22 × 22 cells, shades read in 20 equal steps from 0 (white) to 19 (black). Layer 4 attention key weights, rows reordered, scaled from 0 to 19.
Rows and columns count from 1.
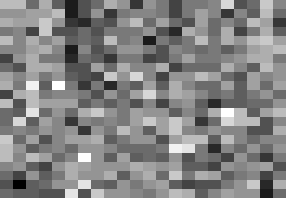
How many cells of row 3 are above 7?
13
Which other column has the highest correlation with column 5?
3
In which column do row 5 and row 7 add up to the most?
12
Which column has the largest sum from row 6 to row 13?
6
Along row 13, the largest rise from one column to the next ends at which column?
4
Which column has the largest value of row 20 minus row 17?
15
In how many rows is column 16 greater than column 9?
9
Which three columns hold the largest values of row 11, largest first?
1, 8, 19
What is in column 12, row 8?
9
